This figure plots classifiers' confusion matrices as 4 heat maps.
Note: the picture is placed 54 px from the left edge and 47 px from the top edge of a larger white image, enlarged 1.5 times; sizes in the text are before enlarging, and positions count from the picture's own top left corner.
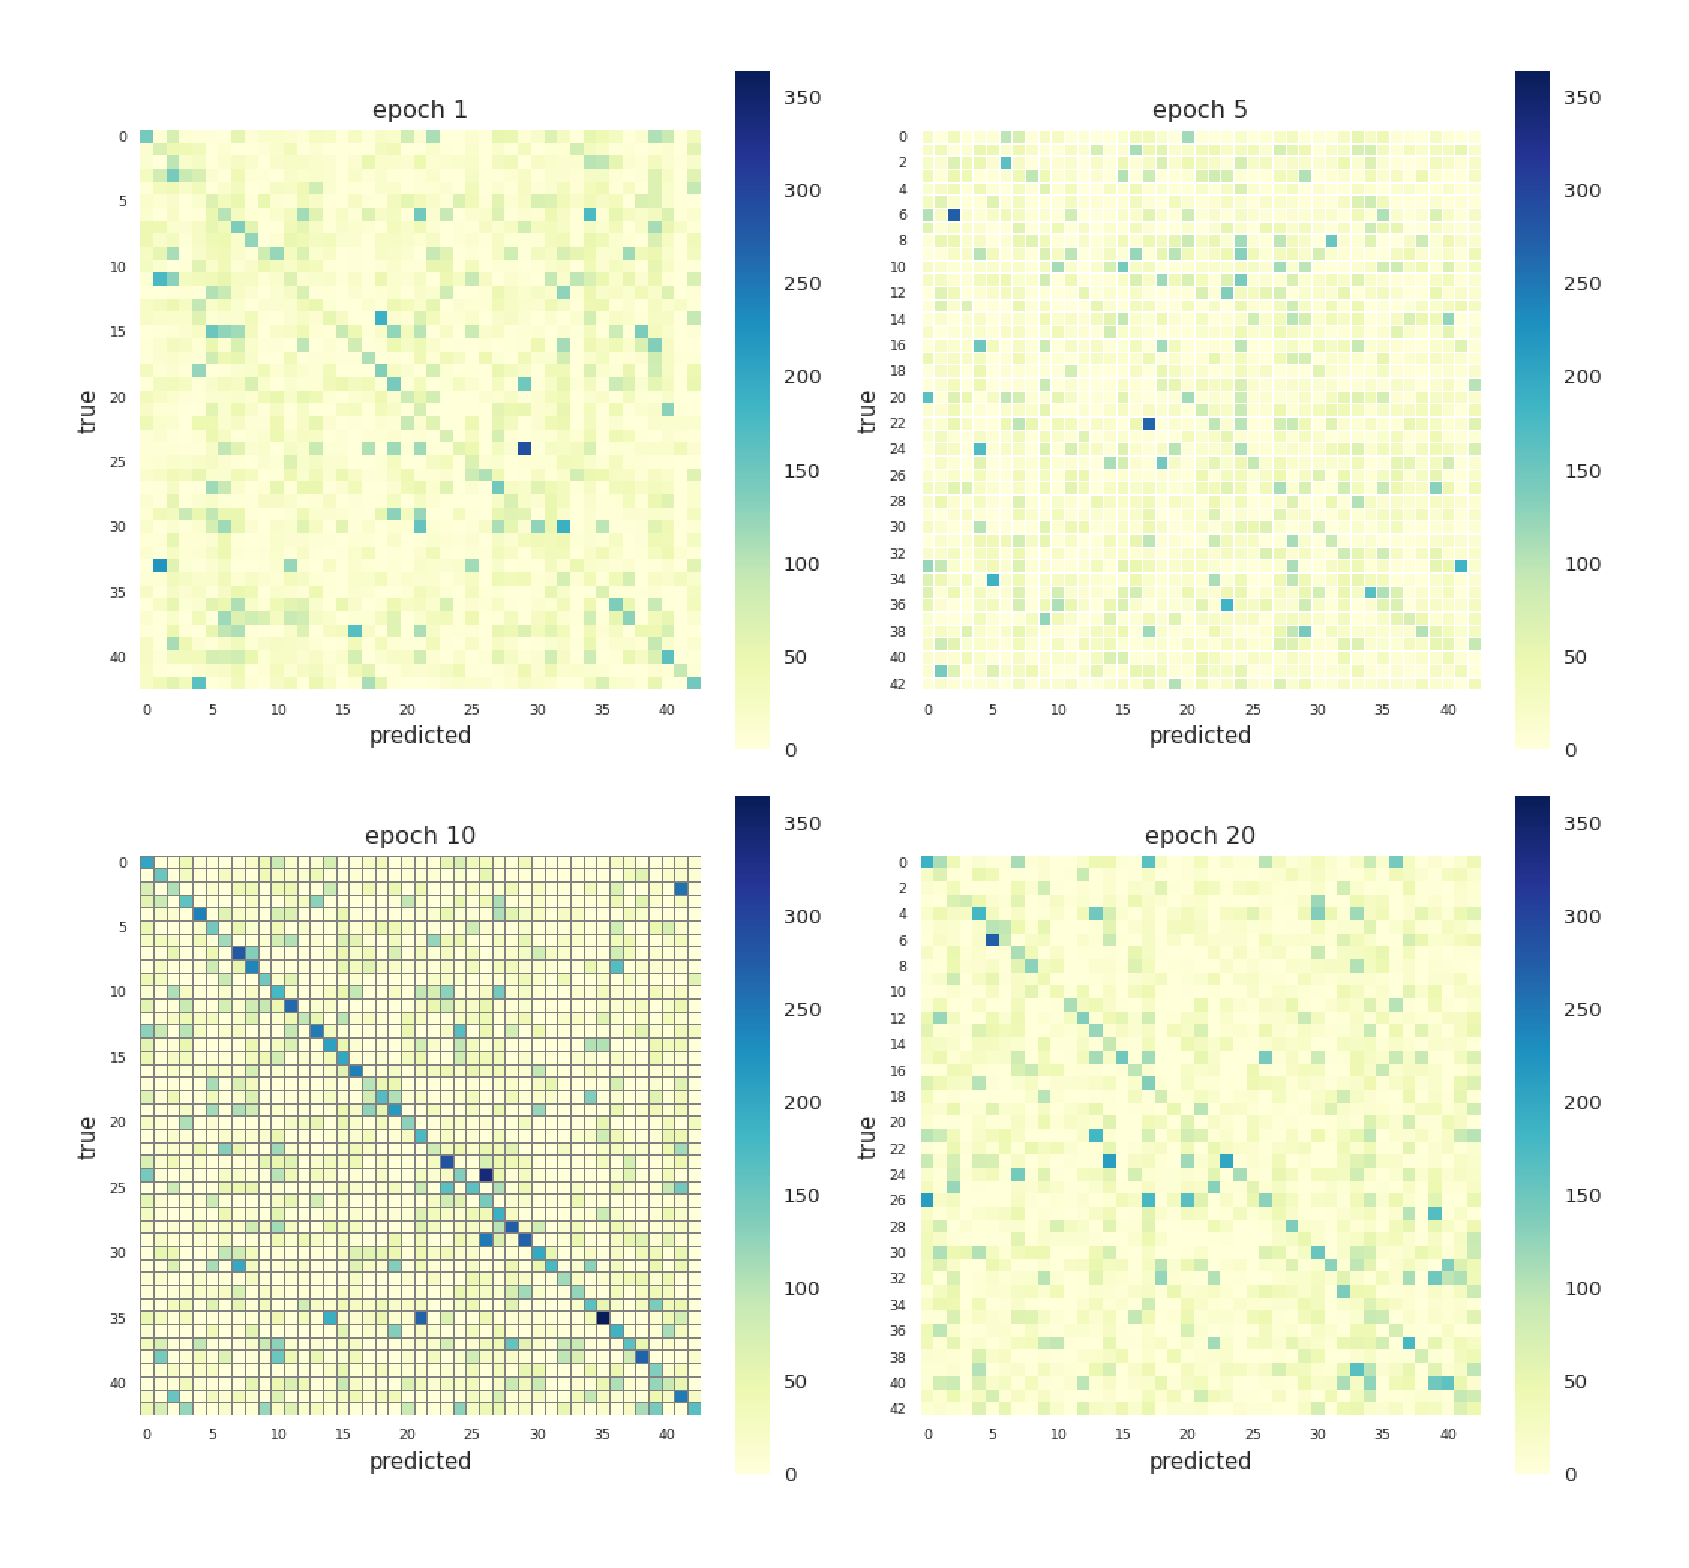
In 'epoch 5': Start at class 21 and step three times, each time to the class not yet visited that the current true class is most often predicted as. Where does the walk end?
9
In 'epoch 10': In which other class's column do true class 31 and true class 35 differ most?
21
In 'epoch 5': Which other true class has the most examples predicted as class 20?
0
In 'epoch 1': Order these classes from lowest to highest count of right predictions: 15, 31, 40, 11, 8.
31, 11, 15, 8, 40
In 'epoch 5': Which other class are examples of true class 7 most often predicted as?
34
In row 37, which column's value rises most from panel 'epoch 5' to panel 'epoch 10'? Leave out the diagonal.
28
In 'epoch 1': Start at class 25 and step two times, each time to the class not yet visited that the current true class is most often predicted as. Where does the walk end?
1
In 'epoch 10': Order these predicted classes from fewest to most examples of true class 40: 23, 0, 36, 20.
0, 23, 20, 36
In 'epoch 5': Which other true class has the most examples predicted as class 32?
27
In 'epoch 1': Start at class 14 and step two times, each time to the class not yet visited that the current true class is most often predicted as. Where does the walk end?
4
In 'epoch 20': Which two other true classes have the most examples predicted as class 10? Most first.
37, 28
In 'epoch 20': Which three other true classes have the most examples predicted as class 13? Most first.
21, 4, 15
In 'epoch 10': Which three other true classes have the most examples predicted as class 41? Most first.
2, 25, 22
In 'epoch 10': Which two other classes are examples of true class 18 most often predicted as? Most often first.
34, 19
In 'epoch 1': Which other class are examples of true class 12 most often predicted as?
32
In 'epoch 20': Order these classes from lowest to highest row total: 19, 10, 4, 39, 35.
10, 19, 35, 39, 4
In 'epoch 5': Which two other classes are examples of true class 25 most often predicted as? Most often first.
18, 14
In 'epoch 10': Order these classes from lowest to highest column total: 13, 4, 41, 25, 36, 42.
42, 4, 13, 25, 36, 41
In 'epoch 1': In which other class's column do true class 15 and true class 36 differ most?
38
